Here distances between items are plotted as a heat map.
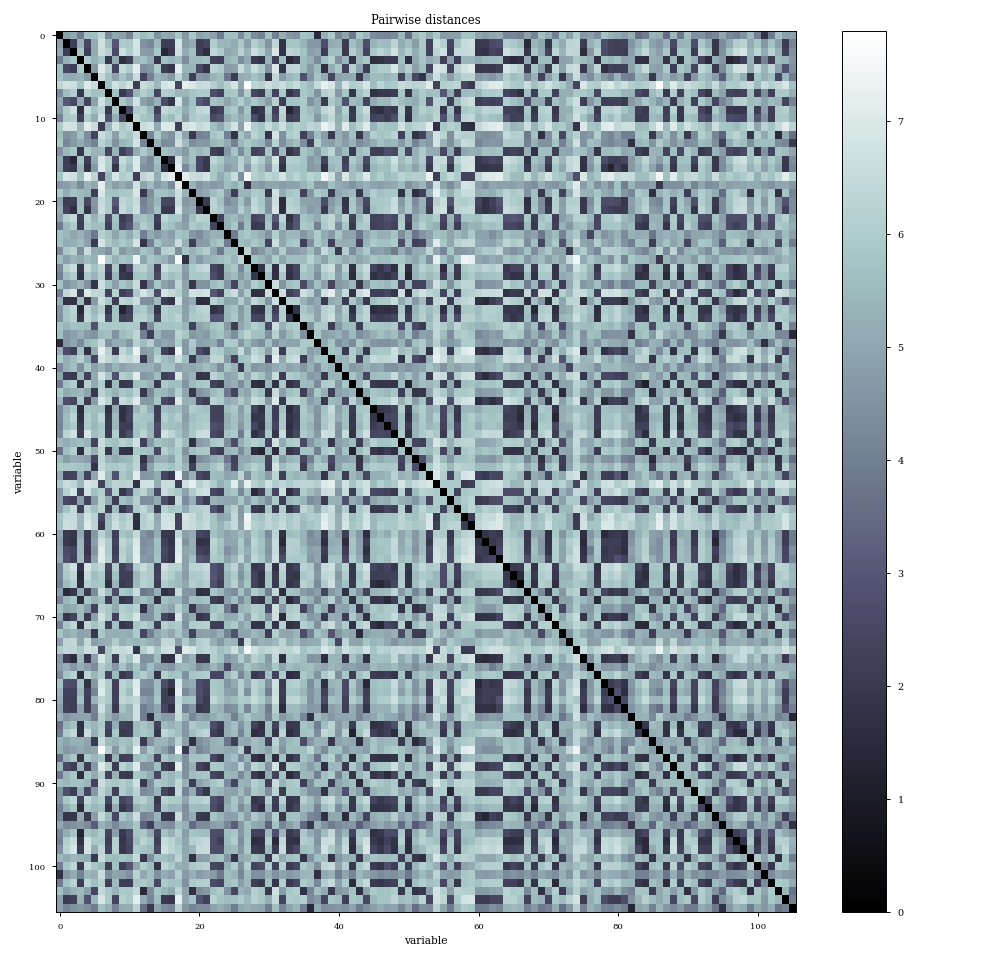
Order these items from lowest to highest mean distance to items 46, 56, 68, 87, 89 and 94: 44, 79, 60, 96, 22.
96, 22, 60, 79, 44
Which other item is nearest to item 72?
43
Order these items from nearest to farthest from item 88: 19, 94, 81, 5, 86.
81, 94, 86, 5, 19
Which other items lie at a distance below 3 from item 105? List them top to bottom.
13, 36, 82, 95
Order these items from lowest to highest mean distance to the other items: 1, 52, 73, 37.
1, 37, 52, 73
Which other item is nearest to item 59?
11
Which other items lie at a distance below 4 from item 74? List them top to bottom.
6, 11, 17, 54, 58, 59
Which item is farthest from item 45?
39
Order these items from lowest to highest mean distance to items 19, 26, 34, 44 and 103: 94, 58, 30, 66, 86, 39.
30, 39, 94, 66, 86, 58
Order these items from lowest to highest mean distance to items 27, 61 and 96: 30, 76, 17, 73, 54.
30, 76, 73, 54, 17
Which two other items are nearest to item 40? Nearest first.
26, 73
